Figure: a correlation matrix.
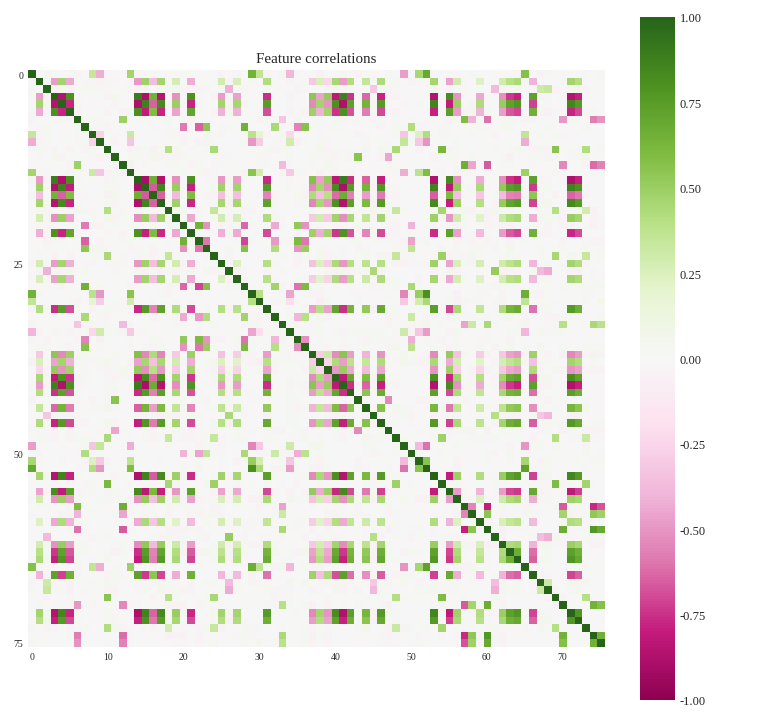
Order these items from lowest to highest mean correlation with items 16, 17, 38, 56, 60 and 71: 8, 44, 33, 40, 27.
8, 33, 27, 44, 40
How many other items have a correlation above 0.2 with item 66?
9
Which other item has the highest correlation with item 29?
52
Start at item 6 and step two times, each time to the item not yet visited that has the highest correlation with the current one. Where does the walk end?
12
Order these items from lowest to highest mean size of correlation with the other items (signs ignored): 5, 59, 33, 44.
33, 59, 44, 5
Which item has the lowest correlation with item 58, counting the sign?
57
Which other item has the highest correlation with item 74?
60
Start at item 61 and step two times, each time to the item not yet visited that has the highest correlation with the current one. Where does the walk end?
45
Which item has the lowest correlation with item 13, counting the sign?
49
